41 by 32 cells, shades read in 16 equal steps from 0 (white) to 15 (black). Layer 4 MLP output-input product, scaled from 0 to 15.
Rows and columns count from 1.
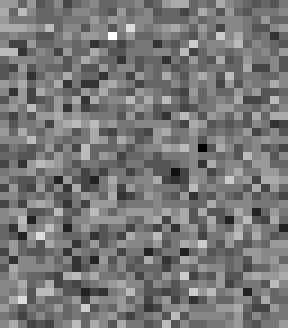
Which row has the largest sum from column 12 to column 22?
22
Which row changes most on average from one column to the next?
24
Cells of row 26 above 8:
8
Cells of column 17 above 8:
15
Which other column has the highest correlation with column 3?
14
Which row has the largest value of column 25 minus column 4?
4
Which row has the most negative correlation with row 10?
18
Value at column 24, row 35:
10
